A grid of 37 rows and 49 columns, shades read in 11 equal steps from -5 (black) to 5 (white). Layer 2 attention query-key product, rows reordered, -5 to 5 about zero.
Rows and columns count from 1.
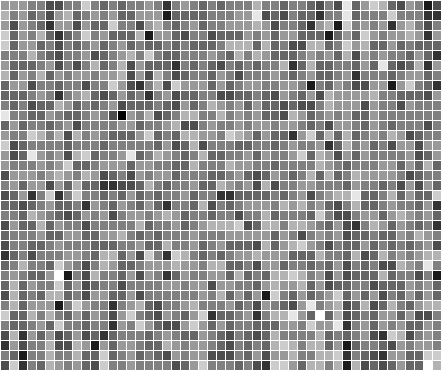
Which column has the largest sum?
36
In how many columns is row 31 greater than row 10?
28
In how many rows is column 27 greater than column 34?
12
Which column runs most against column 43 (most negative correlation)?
48
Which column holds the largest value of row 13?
20
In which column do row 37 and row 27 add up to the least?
39
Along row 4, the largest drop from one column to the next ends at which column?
17
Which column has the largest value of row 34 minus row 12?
14
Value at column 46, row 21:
0
